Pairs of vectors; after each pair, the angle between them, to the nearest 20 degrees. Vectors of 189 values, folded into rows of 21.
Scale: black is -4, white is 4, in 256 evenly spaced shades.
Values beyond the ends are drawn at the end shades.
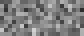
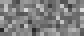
160 degrees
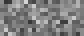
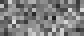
100 degrees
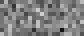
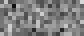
20 degrees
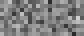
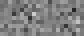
40 degrees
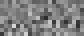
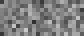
40 degrees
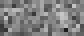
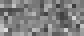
160 degrees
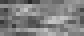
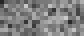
60 degrees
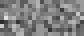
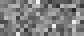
60 degrees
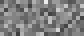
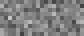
120 degrees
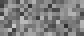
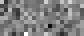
60 degrees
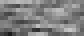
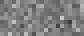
100 degrees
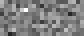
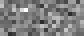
20 degrees
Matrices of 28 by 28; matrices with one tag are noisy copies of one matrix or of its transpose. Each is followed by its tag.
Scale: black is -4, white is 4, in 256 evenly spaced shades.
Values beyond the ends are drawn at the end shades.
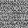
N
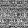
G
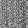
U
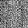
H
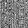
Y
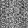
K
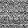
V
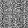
V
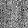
H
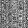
G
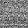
V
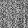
V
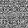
Y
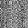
H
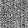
N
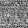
G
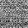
U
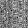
G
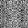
H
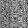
G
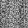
K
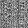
Y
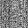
G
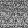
G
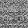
V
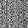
U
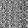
U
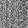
U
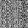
U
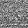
V
